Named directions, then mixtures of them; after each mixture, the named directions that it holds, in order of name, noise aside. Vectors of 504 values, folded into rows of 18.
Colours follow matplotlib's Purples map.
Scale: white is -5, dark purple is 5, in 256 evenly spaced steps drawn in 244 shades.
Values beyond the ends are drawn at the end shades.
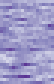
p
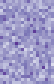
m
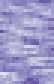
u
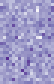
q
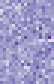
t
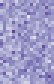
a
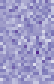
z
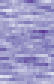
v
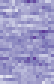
v.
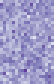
a.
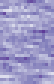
u, v.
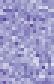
m, v.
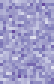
a, p.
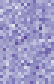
t.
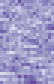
p, t, u.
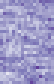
a, t, u.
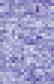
a, q, u.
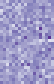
t.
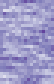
u, v.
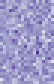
z.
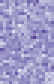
a, v.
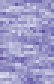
u, v.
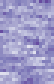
u, z.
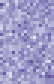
a.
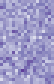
a, q, z.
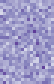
m.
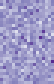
q, z.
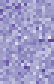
t.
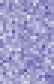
a.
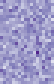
m, z.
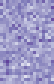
p, t, z.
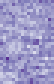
a, q, u.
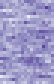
a, v.
